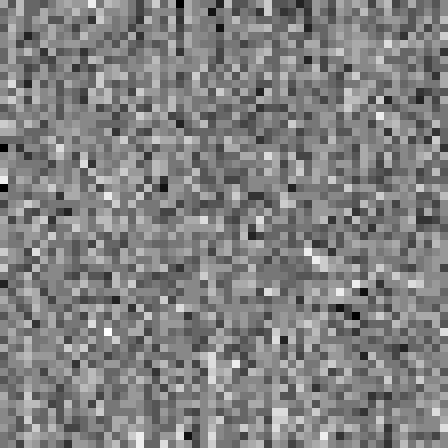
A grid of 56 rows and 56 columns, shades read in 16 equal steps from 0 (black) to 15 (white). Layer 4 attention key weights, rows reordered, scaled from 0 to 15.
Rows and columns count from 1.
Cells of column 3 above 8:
15
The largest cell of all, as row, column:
42, 14
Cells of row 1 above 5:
41
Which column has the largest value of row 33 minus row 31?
40
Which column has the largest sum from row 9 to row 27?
20
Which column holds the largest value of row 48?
27
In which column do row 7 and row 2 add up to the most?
34
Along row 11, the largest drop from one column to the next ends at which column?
3
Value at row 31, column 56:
9
